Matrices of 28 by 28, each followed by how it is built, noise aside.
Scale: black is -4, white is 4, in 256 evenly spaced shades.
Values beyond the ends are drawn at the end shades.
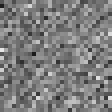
Hankel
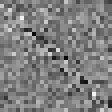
banded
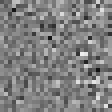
upper triangular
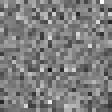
low rank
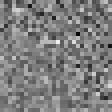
upper triangular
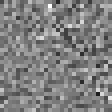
upper triangular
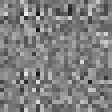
low rank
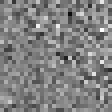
upper triangular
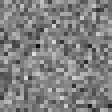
noise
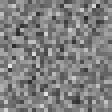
noise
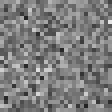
noise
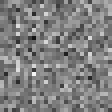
uneven columns
